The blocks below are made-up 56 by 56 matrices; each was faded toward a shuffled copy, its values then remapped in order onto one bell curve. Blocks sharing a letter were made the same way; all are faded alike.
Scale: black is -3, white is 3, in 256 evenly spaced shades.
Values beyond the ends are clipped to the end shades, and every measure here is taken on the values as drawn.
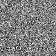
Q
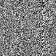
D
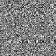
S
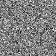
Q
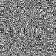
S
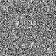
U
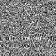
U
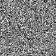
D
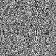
S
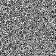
D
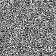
Q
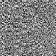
S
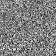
Q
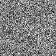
D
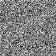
Q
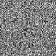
S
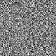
S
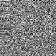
S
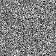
D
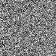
D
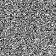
Q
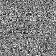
Q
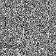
D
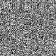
S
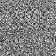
U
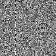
D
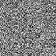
S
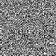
U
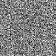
S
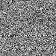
Q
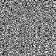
S
